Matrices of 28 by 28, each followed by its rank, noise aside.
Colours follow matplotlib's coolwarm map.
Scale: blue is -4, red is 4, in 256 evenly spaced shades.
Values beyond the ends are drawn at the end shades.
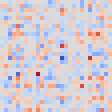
five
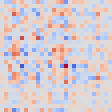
four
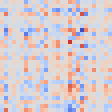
three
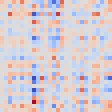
three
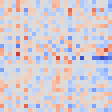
three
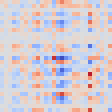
two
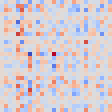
three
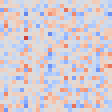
five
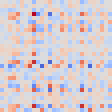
two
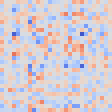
four
